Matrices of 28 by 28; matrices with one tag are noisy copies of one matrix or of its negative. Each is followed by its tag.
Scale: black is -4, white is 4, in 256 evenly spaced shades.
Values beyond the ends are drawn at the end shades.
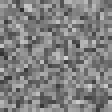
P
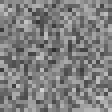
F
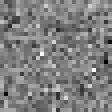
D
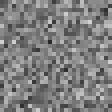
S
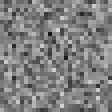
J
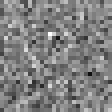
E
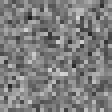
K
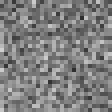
E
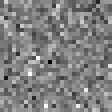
J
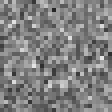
E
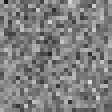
J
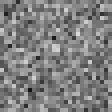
F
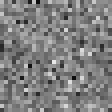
S
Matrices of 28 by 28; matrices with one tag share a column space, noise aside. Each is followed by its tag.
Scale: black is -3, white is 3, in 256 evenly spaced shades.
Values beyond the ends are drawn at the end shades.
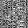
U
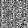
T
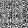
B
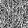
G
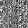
G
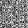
G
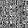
G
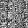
B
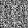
G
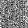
U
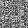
U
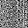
T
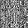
G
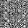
B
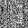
G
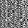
T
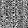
U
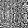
B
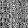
B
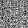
U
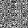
T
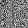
T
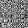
B
